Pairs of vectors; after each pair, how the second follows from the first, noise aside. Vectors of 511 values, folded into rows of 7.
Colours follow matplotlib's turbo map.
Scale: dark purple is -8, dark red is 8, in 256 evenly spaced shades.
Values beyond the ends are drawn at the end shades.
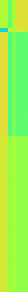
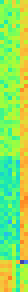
reversed, scaled up.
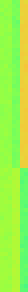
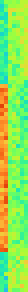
wrapped around, scaled up.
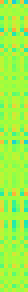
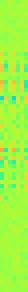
reversed, negated, partly zeroed.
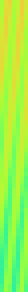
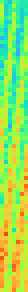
negated, scaled up.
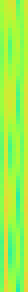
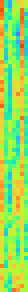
reversed, scaled up.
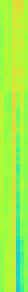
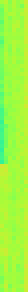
wrapped around, shrunk.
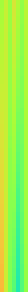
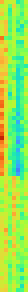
wrapped around, scaled up.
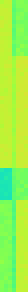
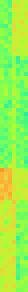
negated.
